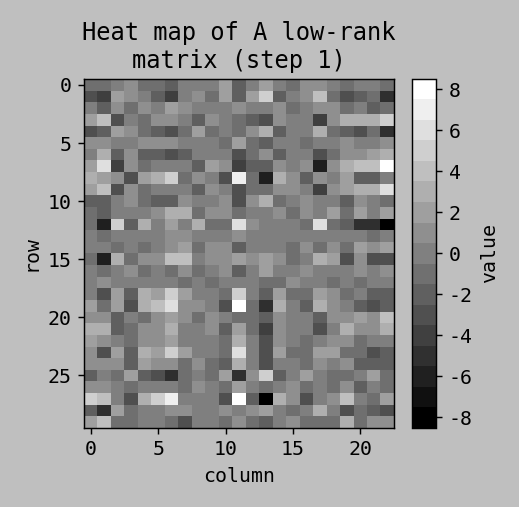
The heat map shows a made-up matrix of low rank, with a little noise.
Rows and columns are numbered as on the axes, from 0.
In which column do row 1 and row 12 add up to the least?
22
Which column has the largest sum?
6
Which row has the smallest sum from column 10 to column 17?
7
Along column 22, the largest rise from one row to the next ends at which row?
13
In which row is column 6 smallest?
25
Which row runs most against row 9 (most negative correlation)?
12
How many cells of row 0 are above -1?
14
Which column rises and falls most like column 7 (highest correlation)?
18
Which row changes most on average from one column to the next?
27
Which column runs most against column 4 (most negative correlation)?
3
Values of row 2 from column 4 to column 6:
1 0 2
